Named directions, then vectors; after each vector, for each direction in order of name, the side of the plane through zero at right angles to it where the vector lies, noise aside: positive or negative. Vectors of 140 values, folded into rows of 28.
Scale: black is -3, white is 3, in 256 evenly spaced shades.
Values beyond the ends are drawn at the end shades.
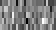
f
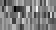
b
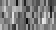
negative, positive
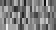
positive, positive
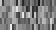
negative, positive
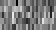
negative, positive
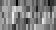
negative, positive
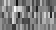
negative, positive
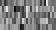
positive, positive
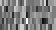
negative, negative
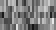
negative, positive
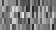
negative, positive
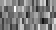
negative, negative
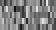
positive, positive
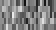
negative, positive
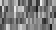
negative, negative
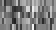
positive, negative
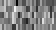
negative, positive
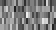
positive, positive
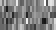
negative, negative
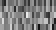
positive, positive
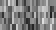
negative, positive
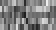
positive, positive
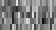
positive, negative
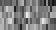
positive, positive
